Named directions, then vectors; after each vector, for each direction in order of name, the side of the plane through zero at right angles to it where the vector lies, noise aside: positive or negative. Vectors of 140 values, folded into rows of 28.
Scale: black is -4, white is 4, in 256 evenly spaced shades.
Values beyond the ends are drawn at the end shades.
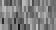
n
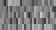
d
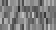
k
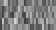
negative, negative, negative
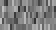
positive, positive, positive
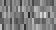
positive, negative, positive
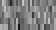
negative, negative, positive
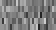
negative, positive, positive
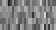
negative, negative, positive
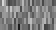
negative, negative, positive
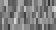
negative, negative, negative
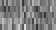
negative, positive, negative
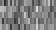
positive, positive, positive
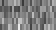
positive, positive, negative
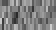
positive, positive, positive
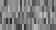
positive, negative, positive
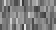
negative, positive, negative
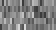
negative, positive, negative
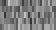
positive, positive, negative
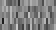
negative, positive, positive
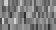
negative, negative, negative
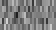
positive, positive, positive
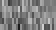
negative, negative, positive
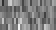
positive, positive, negative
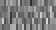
positive, negative, negative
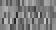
negative, positive, positive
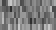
positive, positive, negative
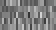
positive, negative, negative
